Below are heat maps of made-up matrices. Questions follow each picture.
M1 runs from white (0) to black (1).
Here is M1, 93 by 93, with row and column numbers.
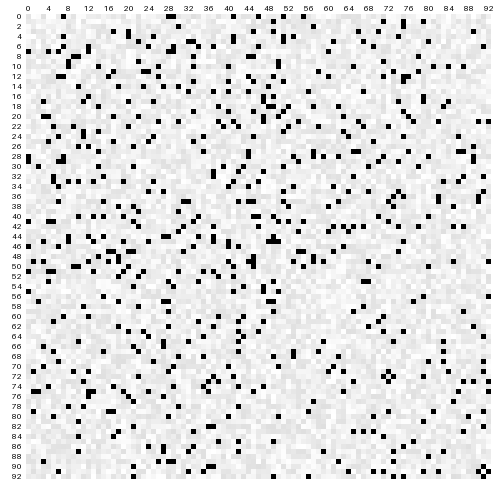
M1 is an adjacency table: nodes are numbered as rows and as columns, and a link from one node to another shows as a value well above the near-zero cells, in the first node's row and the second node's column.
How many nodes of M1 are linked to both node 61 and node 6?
1
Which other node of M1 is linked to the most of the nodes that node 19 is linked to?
node 13
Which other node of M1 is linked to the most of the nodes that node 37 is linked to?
node 91
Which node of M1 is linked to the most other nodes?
node 49
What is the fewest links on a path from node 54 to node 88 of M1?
5
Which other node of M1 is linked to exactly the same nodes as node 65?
node 87
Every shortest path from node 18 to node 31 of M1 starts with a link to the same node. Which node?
node 62
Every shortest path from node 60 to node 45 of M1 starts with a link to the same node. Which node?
node 12
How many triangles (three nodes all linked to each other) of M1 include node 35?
2
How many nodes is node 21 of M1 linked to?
11
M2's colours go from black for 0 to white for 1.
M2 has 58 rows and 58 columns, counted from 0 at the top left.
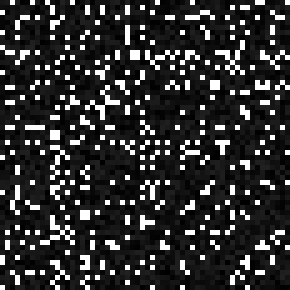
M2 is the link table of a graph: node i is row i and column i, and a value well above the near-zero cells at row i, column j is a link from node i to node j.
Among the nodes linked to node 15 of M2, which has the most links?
node 28
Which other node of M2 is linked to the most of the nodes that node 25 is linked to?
node 10
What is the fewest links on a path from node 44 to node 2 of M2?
2
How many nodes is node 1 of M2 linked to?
8
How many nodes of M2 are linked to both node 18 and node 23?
2
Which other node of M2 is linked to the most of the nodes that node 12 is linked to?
node 37
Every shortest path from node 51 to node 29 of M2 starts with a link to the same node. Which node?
node 30
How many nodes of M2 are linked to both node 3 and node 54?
4
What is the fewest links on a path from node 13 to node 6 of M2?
3
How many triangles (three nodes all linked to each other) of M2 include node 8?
0
